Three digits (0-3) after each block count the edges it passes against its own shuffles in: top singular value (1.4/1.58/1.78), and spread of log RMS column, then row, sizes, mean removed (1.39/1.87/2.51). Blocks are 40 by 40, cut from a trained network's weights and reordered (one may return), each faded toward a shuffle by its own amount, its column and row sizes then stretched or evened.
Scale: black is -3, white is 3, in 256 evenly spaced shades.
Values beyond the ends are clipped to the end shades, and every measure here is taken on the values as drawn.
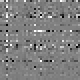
1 2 3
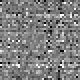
1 2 2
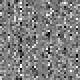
0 3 0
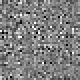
0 1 2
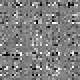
0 3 3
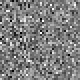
2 1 0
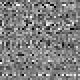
2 0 3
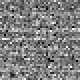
1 0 1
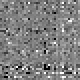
0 1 3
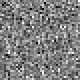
0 0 0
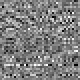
3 0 3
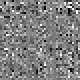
0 3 2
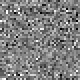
0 0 2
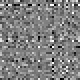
2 2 3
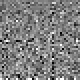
1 1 2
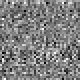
2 0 2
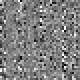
1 3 0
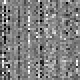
3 3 1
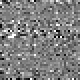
1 1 3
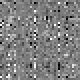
1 3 2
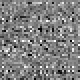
0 2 3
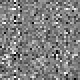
1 2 1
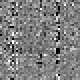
2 3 1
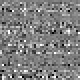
0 1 3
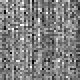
3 1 1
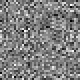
3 1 1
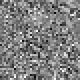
1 1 0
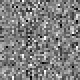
1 2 0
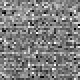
1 1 0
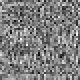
3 1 0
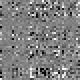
1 3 3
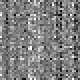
3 2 2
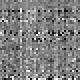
2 0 3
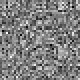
3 0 0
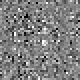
0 2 2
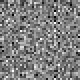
2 1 0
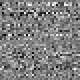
2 0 3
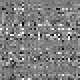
0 2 3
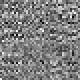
3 1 2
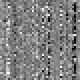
2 3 0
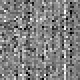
2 2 1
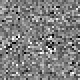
0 1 2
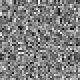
2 1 0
